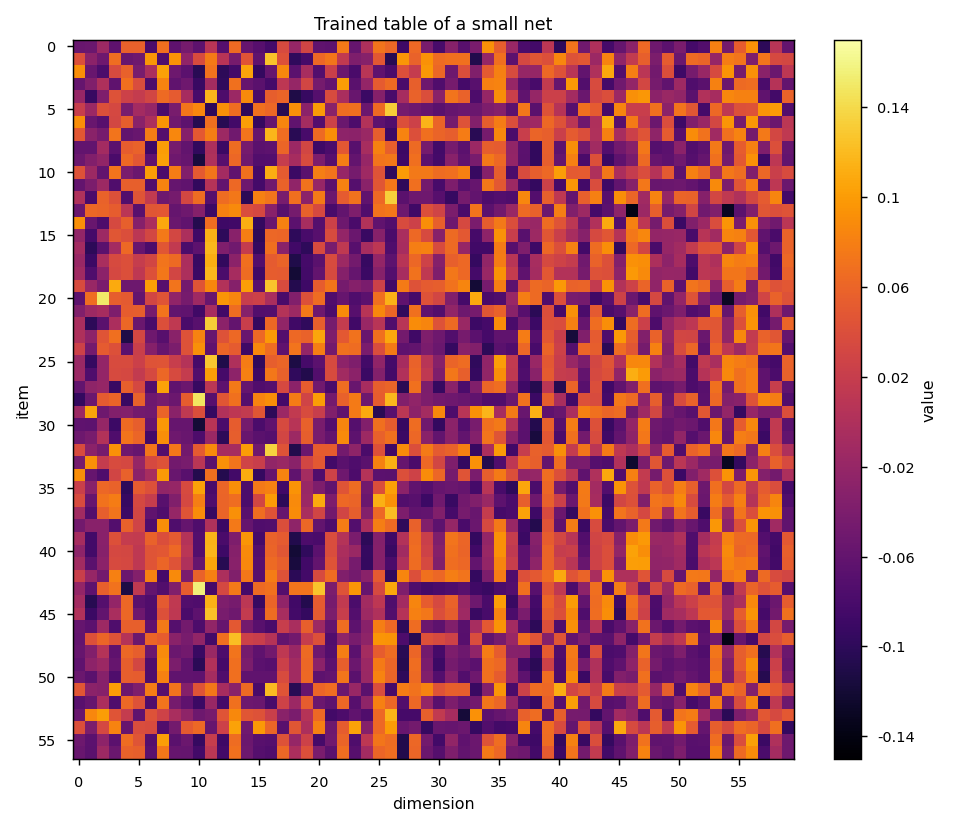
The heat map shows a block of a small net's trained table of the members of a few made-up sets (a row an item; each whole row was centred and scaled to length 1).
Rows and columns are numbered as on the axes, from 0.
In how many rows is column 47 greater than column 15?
41
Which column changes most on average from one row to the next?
26
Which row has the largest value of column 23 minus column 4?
43
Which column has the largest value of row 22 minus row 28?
11
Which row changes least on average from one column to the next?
47
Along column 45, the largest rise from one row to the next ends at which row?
23
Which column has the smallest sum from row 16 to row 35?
33
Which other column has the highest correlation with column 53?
22
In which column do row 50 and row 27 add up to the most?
7
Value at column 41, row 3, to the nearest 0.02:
0.1
